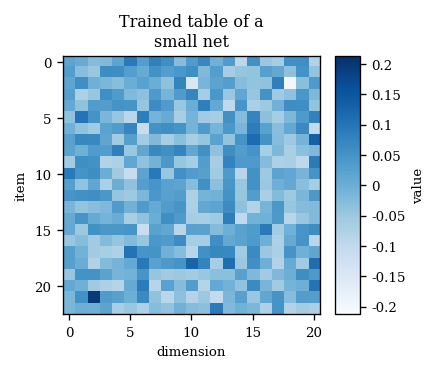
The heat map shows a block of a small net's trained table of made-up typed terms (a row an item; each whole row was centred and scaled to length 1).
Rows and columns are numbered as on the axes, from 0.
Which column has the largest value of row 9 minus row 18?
2
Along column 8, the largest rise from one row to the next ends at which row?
8
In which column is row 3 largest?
10
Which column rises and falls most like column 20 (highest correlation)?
1
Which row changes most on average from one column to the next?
18
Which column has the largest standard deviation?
20
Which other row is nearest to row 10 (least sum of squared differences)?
12
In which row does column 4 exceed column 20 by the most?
6
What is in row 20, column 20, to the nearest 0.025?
0.1
